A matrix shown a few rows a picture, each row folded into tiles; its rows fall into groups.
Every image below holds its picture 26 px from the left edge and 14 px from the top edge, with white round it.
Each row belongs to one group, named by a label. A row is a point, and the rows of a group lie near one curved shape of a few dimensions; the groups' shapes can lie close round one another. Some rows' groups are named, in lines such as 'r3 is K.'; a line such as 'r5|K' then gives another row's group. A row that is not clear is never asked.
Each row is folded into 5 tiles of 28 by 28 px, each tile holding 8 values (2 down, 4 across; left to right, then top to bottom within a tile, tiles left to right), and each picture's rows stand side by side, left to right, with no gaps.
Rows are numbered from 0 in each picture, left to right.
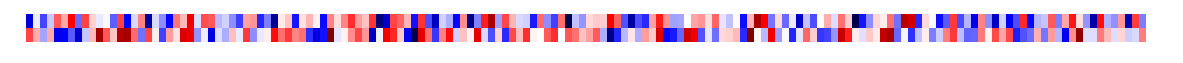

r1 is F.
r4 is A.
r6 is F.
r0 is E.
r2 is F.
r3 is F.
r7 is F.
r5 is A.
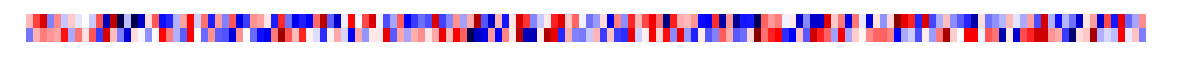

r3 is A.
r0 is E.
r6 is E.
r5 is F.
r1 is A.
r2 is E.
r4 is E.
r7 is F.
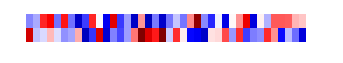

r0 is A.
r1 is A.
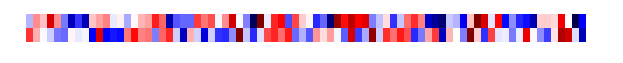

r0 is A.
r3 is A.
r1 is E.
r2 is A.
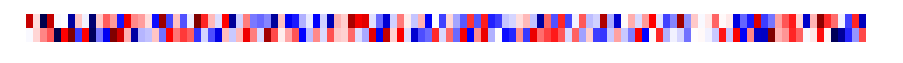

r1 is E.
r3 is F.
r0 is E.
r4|E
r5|E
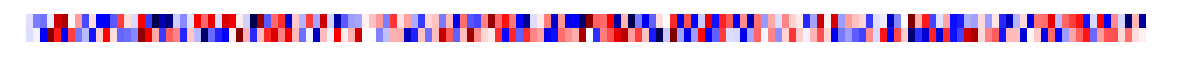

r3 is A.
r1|E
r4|E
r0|A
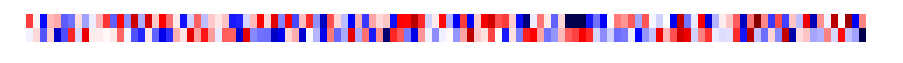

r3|A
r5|A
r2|E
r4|E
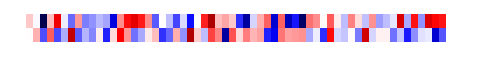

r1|A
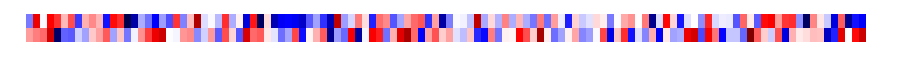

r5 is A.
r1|E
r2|A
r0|F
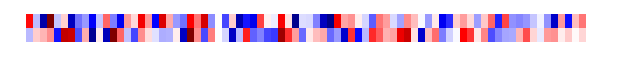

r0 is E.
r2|A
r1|A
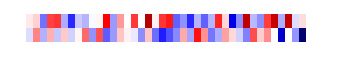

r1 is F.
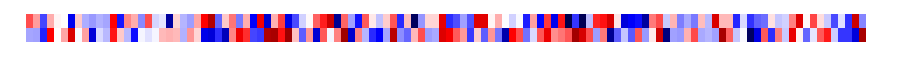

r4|A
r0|E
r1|E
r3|A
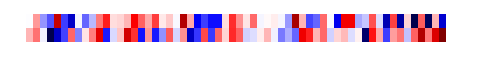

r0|A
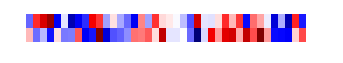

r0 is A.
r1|E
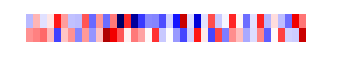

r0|E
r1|E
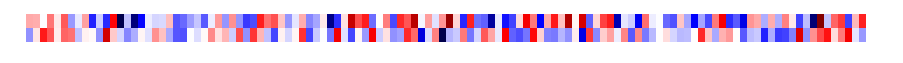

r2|F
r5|E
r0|E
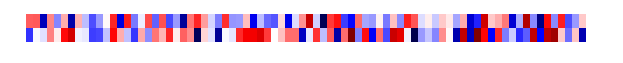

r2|E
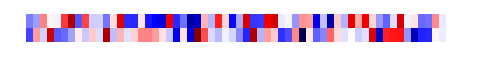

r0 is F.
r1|F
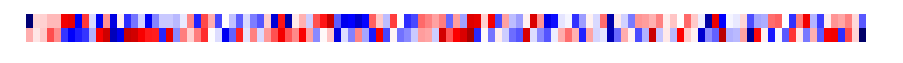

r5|F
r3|F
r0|E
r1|F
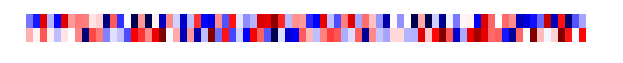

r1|E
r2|A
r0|A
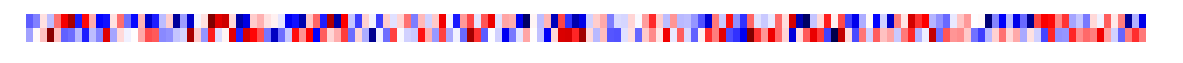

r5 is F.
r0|F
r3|A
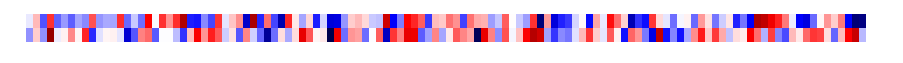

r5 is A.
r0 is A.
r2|F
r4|A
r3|E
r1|E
